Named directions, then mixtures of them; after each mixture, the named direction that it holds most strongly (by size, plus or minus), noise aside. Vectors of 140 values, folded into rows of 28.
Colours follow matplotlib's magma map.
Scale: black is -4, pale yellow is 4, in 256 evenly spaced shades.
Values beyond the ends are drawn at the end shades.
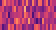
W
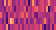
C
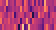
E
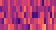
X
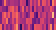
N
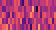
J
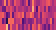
J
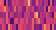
C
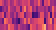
X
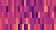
E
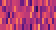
J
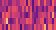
N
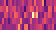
E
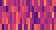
N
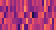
E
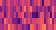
X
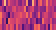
W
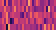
C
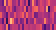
C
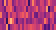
C
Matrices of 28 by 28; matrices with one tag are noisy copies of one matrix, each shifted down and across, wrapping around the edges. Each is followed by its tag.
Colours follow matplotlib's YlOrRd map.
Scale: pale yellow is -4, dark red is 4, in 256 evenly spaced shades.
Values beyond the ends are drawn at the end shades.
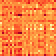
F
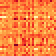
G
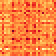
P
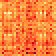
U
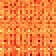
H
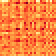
G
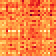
U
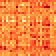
F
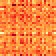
G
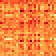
G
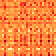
H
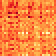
U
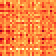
P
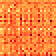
H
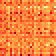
H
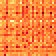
H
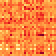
F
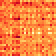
F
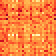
U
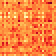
F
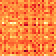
G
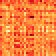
F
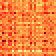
P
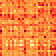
F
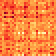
U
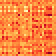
F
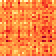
U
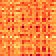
P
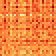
H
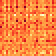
H
